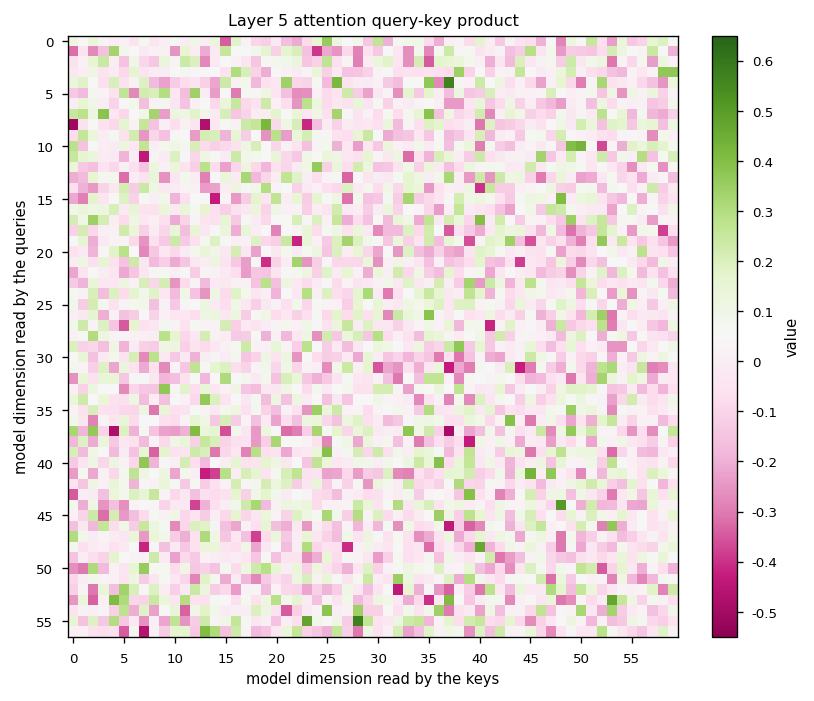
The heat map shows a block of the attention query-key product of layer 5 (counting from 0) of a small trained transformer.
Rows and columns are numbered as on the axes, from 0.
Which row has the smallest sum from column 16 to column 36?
52
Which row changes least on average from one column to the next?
3
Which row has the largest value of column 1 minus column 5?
27
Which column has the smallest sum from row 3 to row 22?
58
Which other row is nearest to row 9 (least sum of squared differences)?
34
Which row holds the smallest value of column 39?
38
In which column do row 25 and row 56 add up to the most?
13
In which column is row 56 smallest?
7
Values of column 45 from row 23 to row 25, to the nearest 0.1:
0.3 0.1 0
